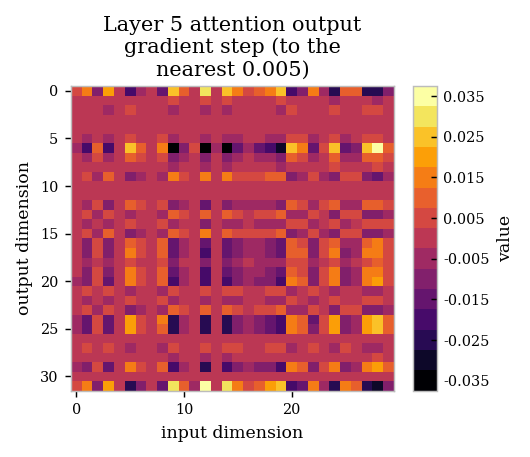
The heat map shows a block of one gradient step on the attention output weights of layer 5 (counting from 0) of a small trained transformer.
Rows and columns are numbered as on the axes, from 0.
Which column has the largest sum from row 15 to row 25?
28
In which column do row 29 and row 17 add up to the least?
12
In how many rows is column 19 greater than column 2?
9
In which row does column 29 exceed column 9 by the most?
6
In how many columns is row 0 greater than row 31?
5
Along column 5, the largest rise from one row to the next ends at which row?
24
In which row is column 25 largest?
31
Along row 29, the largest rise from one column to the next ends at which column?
20
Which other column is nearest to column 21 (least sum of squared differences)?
29
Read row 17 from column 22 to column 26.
-0.01 0.005 0.015 -0.01 -0.005
